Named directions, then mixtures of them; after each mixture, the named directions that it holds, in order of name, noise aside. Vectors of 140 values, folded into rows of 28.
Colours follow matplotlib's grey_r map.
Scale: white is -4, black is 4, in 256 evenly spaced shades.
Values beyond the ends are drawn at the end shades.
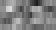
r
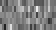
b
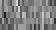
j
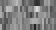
b, j, r.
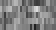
b, j, r.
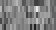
b, j, r.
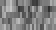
b, j, r.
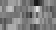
b, r.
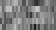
b, j, r.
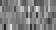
b.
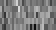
b, j.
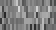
b, j.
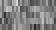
j, r.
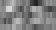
r.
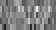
b, j.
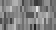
b, j, r.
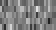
b.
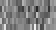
b, j.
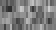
b, r.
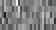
j.
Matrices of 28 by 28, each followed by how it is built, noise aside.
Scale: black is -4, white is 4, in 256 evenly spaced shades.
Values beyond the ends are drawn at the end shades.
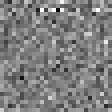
uneven rows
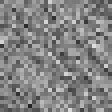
Toeplitz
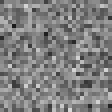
blocks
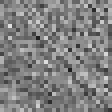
Toeplitz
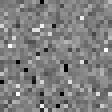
sparse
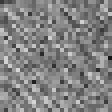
Toeplitz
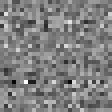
uneven rows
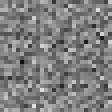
repeating rows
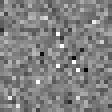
sparse
